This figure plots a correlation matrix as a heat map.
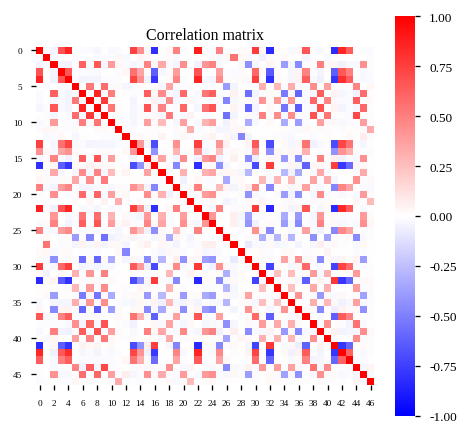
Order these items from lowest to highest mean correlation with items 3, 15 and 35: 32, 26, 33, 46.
32, 26, 46, 33
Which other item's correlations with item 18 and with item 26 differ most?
9
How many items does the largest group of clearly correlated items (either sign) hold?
15
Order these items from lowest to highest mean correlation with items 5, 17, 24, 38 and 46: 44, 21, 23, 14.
14, 21, 23, 44
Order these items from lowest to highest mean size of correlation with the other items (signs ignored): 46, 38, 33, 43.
46, 33, 38, 43
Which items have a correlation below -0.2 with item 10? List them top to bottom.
29, 34, 36
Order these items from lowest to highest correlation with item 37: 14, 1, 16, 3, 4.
16, 1, 14, 3, 4
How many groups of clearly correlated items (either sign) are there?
6
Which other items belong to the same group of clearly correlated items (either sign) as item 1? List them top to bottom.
27
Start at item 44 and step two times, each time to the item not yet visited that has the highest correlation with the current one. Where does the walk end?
7
